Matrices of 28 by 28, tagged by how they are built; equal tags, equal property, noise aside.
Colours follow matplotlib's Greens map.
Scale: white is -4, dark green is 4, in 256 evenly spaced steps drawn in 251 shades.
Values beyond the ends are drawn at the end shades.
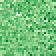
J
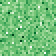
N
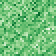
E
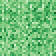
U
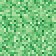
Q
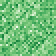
E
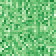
U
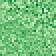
J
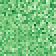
J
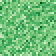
E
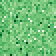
N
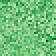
J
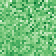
J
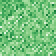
E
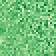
J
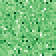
N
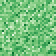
E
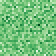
Q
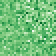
J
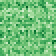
U
